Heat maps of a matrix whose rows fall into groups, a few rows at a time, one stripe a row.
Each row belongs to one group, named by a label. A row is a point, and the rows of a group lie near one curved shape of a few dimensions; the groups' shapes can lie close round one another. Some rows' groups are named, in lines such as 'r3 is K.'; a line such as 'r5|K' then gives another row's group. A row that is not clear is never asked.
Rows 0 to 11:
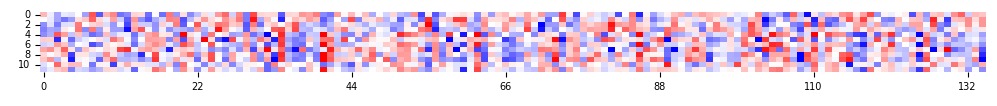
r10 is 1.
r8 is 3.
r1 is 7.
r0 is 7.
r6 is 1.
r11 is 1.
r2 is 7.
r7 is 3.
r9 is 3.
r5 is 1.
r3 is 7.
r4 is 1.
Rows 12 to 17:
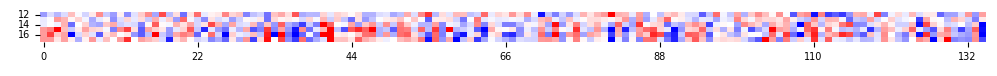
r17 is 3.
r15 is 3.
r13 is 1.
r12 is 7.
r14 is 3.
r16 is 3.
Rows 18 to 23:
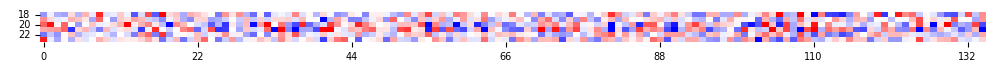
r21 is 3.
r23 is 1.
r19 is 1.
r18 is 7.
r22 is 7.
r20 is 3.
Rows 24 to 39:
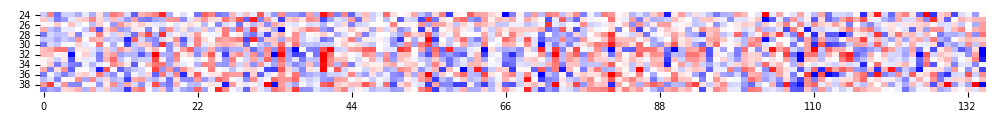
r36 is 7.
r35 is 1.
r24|1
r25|7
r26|1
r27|7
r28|7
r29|7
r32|3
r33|3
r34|1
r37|7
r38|3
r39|7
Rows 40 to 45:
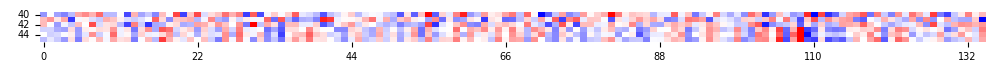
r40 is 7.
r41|3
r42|7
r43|7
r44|7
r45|7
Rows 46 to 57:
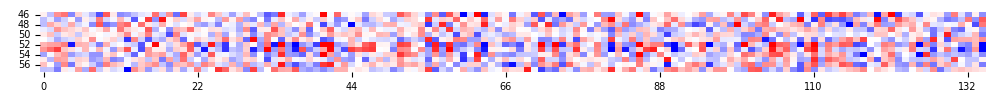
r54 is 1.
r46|1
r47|7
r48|1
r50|3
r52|3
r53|3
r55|1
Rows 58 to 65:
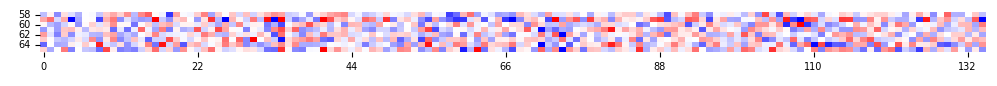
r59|3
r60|7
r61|7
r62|1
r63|7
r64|7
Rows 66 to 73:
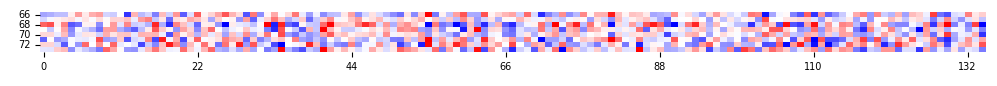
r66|7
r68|3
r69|1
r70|3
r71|7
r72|7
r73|1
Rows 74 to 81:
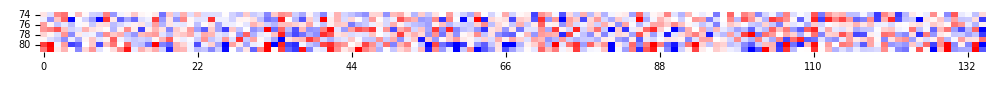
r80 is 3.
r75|1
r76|1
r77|3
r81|3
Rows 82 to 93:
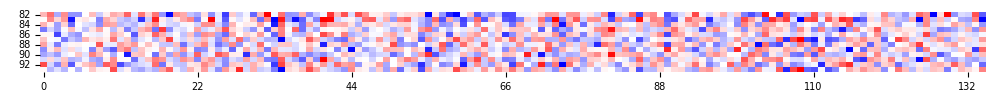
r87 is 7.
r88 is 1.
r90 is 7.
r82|3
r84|1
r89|1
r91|1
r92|1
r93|7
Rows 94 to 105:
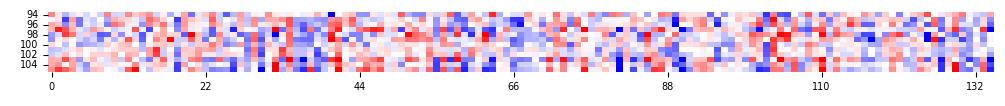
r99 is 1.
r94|1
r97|3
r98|1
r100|1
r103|3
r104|3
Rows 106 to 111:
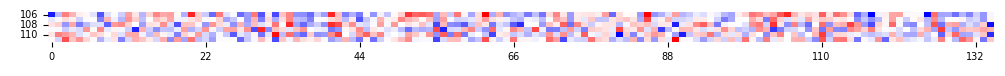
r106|1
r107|1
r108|3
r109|7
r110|3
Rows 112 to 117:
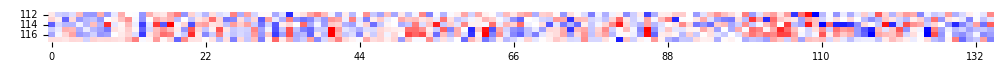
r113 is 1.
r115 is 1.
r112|7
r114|7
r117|3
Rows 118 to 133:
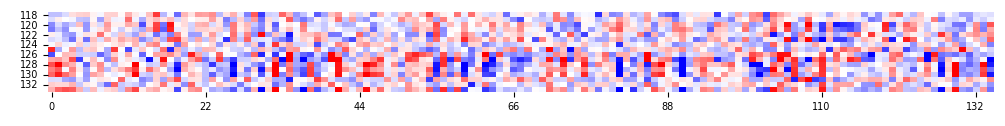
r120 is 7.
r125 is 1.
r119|1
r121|7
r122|7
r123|7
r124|3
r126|1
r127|3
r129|3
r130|3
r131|7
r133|3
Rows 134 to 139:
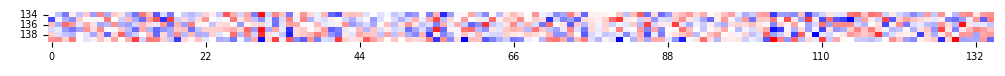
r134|7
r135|7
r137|7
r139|3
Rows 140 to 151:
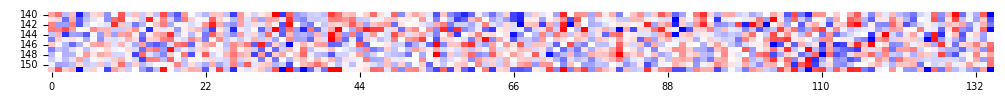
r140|3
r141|3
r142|1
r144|1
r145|1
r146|7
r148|7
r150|7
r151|3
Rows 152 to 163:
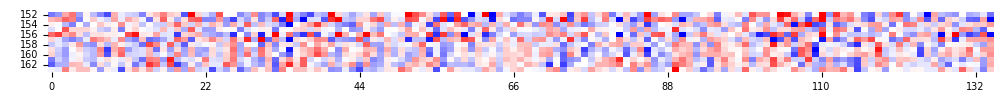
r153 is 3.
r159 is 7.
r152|1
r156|3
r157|7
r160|7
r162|7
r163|1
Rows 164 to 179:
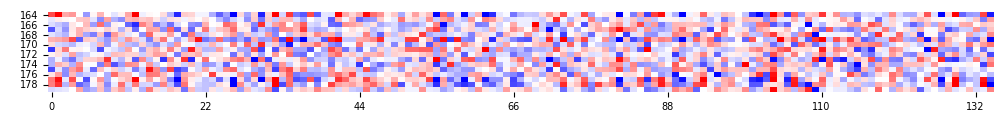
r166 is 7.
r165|1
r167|7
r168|7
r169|3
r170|7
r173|7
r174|1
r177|3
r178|3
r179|7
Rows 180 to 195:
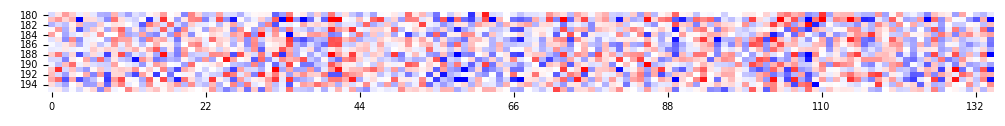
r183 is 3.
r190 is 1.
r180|1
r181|3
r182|7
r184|7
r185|3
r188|3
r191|3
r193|3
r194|7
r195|1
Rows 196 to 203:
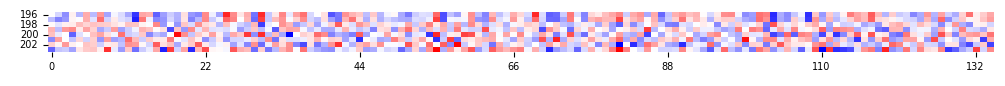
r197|7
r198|3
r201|1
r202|3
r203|7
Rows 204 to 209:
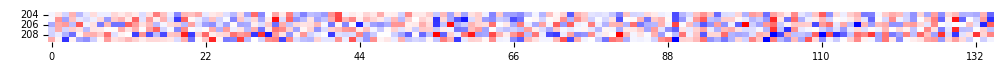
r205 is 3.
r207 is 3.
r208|7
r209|1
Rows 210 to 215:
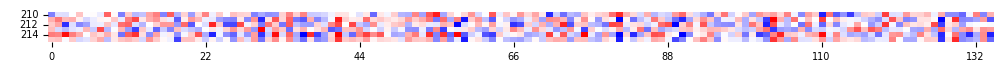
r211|3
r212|1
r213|7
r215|3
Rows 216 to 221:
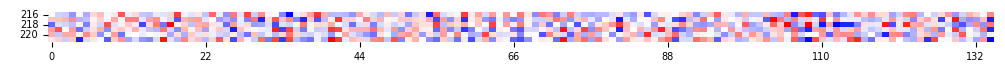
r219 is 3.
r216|7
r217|3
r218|7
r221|3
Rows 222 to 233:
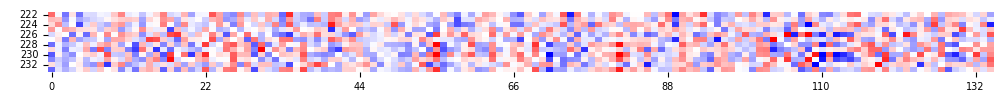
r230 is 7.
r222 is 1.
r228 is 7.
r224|3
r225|1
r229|7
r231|7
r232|7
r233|7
